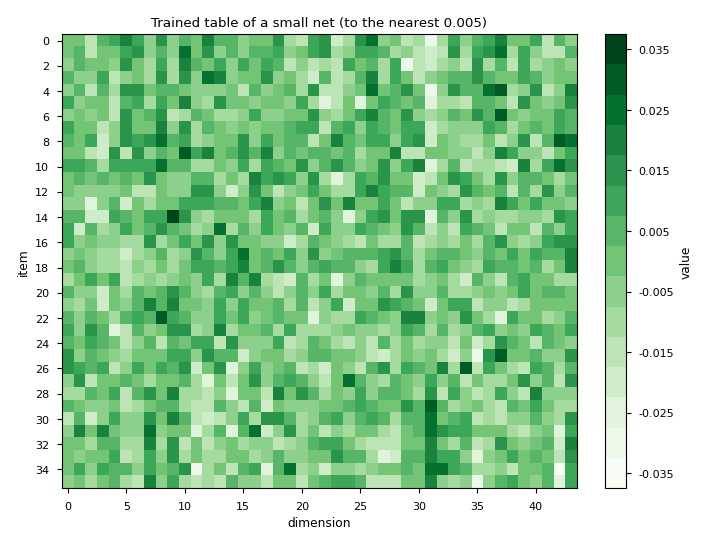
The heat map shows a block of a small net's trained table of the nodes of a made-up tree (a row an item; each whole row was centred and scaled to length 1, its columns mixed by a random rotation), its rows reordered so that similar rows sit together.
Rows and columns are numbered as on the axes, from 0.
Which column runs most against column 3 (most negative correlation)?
42
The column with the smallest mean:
35
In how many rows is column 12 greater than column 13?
16
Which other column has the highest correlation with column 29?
30
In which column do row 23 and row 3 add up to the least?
4
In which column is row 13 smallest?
2
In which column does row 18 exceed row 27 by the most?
12
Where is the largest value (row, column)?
14, 9
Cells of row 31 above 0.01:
7
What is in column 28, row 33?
-0.02
